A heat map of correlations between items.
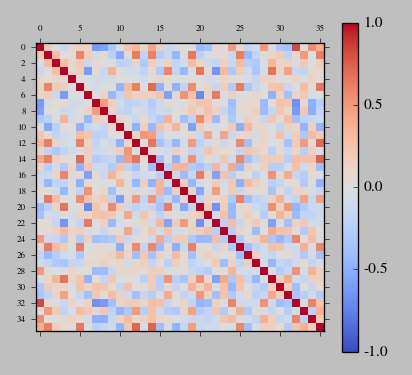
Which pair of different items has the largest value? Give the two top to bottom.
0, 32
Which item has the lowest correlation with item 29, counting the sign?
22
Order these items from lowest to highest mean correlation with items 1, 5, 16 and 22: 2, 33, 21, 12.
21, 2, 33, 12
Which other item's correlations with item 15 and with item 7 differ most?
32
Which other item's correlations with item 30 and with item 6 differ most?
20
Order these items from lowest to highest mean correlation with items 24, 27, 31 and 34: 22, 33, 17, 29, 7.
7, 33, 29, 22, 17
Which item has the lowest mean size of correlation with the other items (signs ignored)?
4
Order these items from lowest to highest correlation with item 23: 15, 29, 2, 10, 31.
15, 10, 2, 31, 29
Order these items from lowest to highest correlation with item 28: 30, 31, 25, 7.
7, 30, 31, 25
